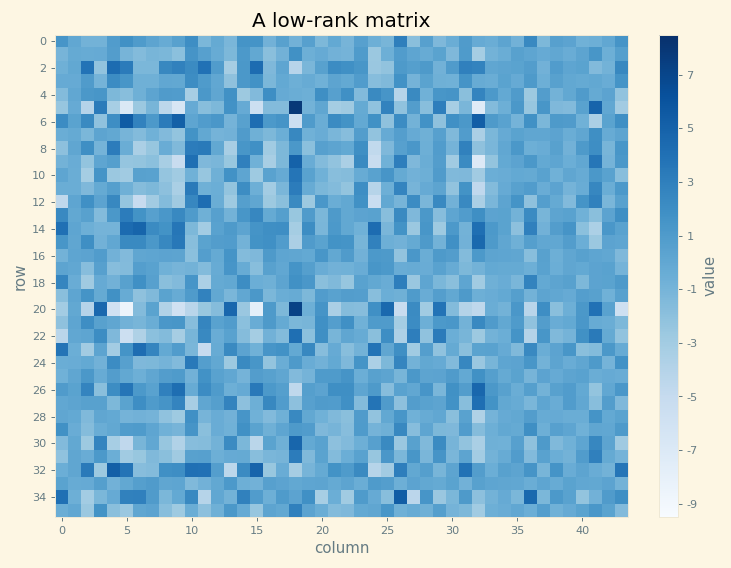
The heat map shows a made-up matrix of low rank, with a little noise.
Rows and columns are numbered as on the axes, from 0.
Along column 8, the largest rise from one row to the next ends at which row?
6
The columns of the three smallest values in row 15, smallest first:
18, 41, 10
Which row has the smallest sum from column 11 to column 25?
9
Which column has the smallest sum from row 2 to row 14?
24
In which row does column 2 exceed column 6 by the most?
12
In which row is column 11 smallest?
23
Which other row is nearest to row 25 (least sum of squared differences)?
21
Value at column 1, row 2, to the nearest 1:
0
